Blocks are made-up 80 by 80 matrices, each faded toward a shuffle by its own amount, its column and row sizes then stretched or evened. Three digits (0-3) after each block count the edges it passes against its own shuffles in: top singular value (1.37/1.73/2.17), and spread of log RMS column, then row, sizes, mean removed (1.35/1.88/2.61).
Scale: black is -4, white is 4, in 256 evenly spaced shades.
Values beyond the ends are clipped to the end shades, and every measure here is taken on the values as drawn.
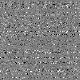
1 0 3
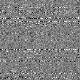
3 1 3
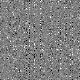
0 3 1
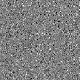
2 1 1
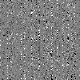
0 3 1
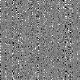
2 3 1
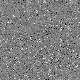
0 0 1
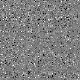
2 2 2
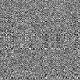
3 2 2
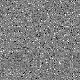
2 0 1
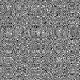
3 1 1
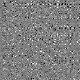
2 2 2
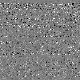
0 0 3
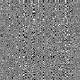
3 3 0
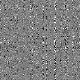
2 3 2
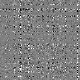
1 3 3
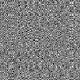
3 2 0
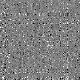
3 2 2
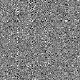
2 2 1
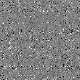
0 2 2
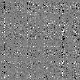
0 3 2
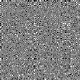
3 2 2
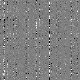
3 3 1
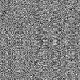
3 0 0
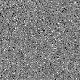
1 0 0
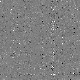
1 2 1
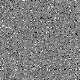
0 1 2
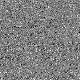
1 0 2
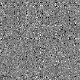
2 2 2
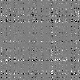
1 3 3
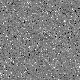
0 0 0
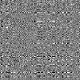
3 2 3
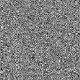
2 2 0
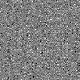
2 1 0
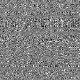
2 0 3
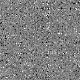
0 2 2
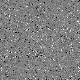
0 1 1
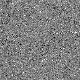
0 1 1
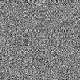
3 0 2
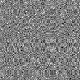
3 0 0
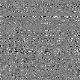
1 1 3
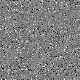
1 0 2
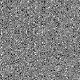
2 2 0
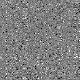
2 2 1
